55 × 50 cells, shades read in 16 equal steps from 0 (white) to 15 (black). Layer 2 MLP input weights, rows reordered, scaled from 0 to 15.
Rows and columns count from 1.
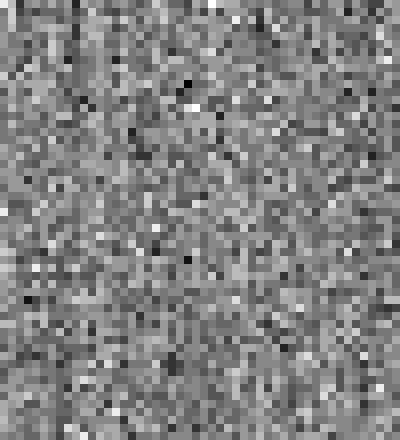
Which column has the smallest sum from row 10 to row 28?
13
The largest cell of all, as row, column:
11, 24
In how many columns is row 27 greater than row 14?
15
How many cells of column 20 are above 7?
25
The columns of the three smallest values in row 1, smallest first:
27, 1, 20
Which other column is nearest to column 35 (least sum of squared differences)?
29
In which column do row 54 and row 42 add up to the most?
22
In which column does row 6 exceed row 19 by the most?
35
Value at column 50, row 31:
12
